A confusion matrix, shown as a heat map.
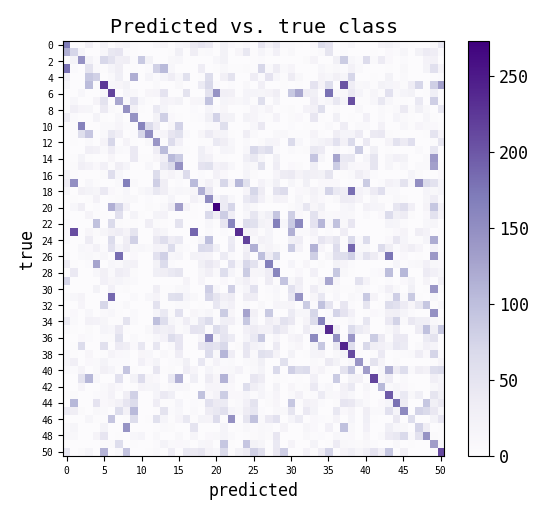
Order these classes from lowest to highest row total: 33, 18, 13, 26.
13, 33, 18, 26
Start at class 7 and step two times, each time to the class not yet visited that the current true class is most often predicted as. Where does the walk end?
21
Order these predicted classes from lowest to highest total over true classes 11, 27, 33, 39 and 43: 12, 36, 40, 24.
40, 12, 36, 24
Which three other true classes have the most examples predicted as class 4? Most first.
27, 22, 44
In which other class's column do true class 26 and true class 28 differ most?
7
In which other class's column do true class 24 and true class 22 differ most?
28
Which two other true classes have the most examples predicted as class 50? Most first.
5, 35
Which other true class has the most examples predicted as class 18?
43
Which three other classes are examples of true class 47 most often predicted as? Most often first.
8, 37, 17
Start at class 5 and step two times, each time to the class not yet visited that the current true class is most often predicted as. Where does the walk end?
34
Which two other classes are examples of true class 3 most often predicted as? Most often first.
0, 13
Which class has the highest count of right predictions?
20
